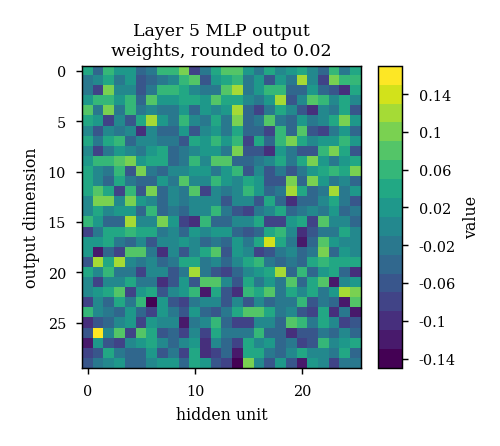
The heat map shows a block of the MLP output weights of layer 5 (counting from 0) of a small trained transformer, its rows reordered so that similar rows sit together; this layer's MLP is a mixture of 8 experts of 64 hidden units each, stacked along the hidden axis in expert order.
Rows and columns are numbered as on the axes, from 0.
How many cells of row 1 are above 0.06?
3
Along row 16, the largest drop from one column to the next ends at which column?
20
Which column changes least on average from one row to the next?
8
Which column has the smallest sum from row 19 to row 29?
14
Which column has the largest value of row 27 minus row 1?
22
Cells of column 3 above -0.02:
19
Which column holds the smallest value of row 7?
15
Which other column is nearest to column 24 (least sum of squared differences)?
6
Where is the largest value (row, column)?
26, 1
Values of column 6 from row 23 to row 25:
-0.14 -0.08 0.02
